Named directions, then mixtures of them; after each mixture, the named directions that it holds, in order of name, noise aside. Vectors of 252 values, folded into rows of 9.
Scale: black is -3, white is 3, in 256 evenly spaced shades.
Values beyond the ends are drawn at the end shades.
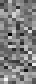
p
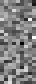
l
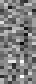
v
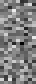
l, v.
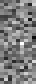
l, v.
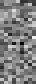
l, p, v.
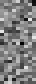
l.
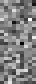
l.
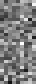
l.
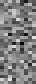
l, p, v.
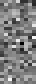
l, p, v.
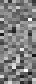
l, p, v.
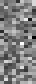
l.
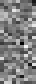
l, p.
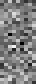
l, p, v.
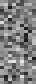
p, v.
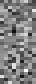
l, p, v.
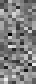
p.
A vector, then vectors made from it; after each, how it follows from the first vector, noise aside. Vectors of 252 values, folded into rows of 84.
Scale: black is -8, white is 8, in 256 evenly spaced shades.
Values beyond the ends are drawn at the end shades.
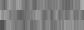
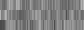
copied.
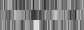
wrapped around, negated, scaled up.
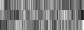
wrapped around, negated, scaled up.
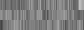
reversed, negated.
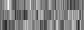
wrapped around, negated, scaled up.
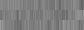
reversed, shrunk.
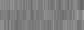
reversed, shrunk.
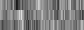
wrapped around, negated, scaled up.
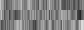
wrapped around, negated, scaled up.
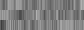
copied.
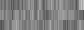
reversed, negated.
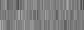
negated, partly zeroed.
